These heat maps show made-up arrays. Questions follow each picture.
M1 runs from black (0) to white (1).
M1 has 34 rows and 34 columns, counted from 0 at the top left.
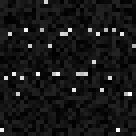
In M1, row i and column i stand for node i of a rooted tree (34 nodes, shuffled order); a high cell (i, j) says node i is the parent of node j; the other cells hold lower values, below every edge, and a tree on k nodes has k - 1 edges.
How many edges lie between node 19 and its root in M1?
9
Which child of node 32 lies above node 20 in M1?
0
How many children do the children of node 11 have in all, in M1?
6
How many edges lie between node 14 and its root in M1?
9
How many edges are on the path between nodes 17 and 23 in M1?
5
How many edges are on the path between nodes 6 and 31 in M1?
6
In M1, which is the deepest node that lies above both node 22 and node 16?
8
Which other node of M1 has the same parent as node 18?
25
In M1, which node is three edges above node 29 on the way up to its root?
15
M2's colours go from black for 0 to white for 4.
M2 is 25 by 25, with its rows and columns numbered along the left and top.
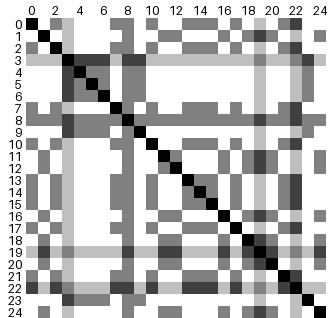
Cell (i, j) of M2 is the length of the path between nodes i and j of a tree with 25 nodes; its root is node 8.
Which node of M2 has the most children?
22
